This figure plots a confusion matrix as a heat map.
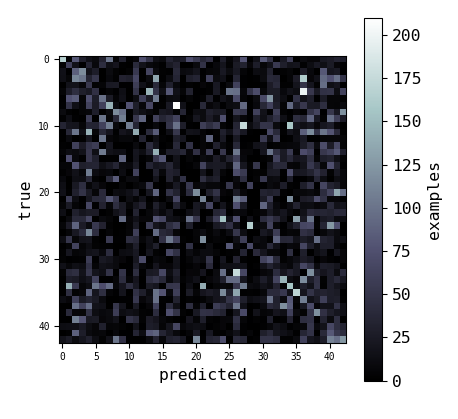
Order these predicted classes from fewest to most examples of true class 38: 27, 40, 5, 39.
5, 40, 39, 27
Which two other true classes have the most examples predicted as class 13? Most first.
5, 41
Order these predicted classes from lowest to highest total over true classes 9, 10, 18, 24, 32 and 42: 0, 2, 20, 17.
0, 2, 20, 17
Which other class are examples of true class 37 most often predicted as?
33
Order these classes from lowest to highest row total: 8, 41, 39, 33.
39, 41, 8, 33
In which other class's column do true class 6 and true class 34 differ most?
21
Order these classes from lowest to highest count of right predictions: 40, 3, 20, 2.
40, 2, 3, 20
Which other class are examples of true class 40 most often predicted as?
17
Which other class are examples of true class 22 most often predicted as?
30
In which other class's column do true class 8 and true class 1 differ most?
42
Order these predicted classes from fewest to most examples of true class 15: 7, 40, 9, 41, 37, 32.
7, 41, 40, 37, 32, 9
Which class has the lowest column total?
18
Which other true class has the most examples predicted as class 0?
10
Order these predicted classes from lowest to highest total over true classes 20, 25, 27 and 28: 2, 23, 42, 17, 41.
23, 42, 17, 2, 41
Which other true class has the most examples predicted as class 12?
9
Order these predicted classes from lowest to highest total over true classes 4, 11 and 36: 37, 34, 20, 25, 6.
20, 6, 25, 34, 37
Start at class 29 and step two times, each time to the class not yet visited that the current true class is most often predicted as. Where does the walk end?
26
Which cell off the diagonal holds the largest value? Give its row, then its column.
7, 17
